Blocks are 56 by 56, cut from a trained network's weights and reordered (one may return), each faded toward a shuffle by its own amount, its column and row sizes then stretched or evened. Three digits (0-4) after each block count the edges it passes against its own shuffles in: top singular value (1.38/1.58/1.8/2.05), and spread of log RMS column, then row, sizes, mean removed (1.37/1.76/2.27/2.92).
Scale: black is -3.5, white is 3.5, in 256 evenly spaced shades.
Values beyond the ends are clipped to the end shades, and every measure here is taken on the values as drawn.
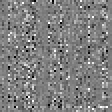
0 4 1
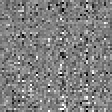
1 3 1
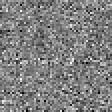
1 1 2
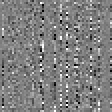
2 4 0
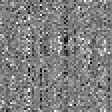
1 3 0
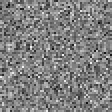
2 0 0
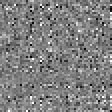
1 3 3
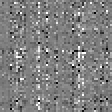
1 4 2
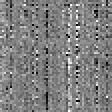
3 4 1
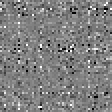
0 3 3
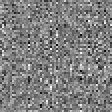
4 3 0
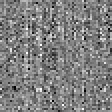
2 2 1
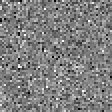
0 1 0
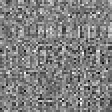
4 1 2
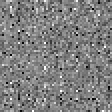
0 2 1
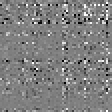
2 3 4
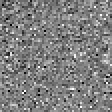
1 2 0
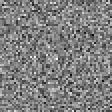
3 0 0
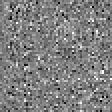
0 2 0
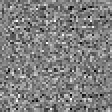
2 1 2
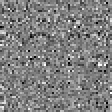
2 2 3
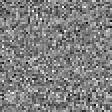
3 0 1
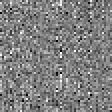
2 3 1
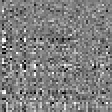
4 3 3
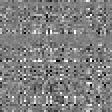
4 3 4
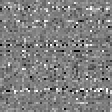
1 1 4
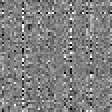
3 4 0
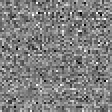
1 1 1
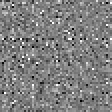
1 3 1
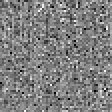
0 0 0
